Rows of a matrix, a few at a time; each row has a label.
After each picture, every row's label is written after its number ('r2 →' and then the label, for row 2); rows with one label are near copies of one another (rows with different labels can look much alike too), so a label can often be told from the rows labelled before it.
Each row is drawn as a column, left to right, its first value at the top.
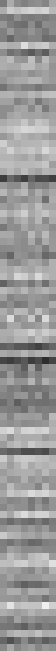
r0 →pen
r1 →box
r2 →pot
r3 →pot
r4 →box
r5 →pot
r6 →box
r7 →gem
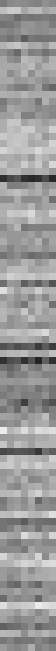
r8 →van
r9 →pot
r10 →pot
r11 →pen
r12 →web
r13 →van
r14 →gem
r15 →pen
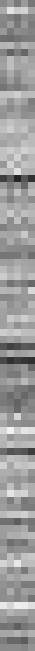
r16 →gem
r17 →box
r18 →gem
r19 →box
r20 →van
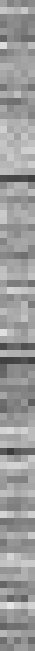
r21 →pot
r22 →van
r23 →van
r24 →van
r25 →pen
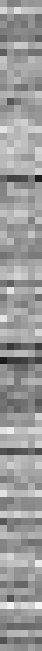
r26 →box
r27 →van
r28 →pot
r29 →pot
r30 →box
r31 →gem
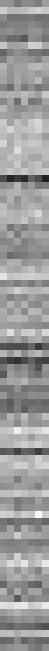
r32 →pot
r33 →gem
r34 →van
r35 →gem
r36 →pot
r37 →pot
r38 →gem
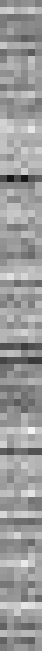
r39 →pot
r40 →web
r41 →pen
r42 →gem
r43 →box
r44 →van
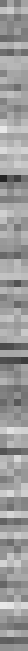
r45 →web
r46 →box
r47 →pen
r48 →box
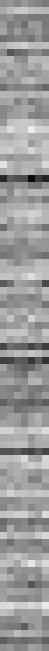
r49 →pen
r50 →box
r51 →pot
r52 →pot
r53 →web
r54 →web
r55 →pen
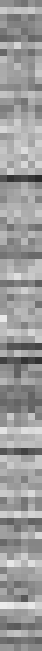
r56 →box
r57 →gem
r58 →pot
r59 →van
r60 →gem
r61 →pen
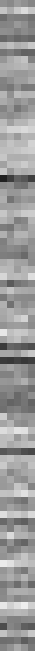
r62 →gem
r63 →pen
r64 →box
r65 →box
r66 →pot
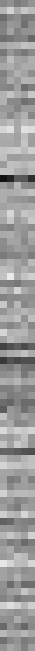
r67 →gem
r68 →web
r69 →van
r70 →pot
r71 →web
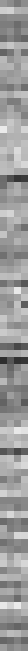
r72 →box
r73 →pot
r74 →van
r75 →pen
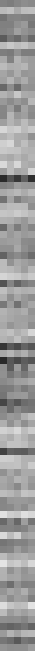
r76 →pen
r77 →pot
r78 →pen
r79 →pot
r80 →gem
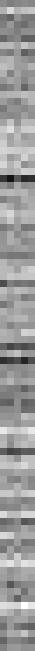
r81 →pen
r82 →web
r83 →van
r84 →gem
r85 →gem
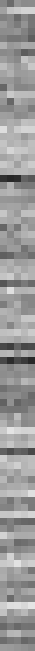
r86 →pen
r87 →van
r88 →gem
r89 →box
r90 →box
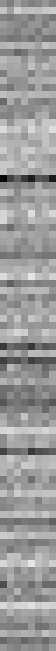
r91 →web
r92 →pen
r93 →box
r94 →gem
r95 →web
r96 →van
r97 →pot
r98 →web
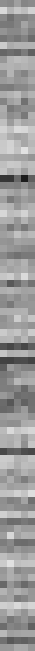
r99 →pot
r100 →pen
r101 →box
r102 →web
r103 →box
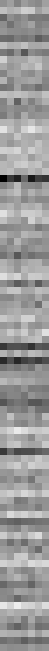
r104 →web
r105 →gem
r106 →van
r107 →box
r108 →web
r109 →pen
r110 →gem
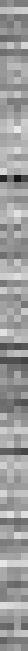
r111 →gem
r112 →pot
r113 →web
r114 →pot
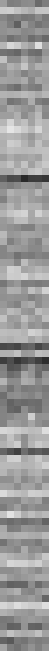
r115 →box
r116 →pot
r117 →pot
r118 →web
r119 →gem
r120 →pot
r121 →van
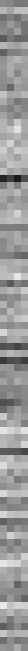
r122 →gem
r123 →pen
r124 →web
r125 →van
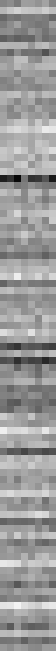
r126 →gem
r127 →gem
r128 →web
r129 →box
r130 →gem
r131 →pot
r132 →box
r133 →web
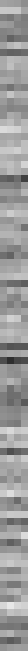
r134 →box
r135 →box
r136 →box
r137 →pen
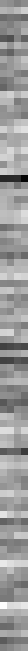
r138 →gem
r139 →gem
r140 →web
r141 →web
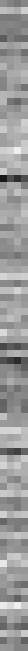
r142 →gem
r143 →van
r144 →van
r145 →pot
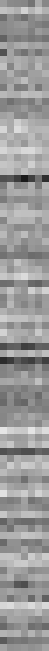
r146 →box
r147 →van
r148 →web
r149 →web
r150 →van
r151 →box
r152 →van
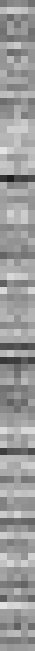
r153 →van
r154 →web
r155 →pot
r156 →web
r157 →van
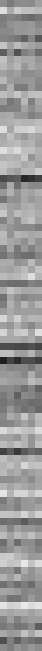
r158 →box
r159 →van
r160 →box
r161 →gem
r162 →web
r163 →gem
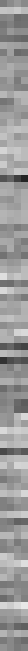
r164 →van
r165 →van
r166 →gem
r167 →gem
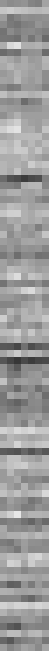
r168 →box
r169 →pot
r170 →pot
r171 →van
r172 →van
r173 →van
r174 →box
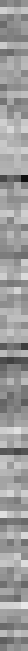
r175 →pot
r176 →box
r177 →van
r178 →web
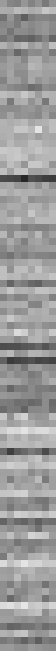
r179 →gem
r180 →van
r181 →gem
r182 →gem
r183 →pen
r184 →pen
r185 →van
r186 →gem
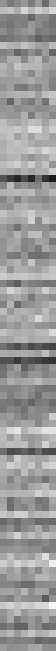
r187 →pot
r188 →van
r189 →pen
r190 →pot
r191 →web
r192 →box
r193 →van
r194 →gem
